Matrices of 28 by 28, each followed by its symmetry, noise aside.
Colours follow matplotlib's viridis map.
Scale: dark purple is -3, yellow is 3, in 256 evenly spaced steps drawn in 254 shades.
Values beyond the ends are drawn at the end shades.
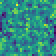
same after a half turn.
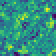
symmetric.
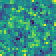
symmetric across the other diagonal.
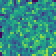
symmetric.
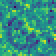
symmetric across the other diagonal.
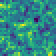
symmetric across the other diagonal.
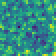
symmetric.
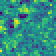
antisymmetric.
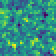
antisymmetric.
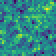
symmetric across the other diagonal.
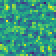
same after a half turn.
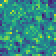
symmetric.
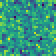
same after a half turn.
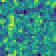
antisymmetric.
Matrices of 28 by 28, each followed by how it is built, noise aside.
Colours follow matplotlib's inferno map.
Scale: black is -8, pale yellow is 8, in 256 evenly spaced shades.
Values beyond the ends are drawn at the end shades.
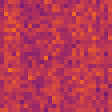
blocks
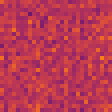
blocks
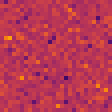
sparse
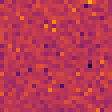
sparse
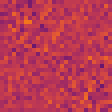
block diagonal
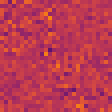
block diagonal
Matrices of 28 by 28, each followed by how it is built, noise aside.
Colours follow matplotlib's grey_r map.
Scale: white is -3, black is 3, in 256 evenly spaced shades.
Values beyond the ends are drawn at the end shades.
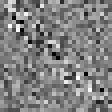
banded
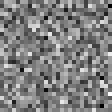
repeating columns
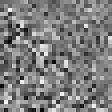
lower triangular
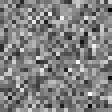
Hankel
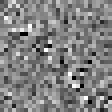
banded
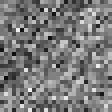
Hankel
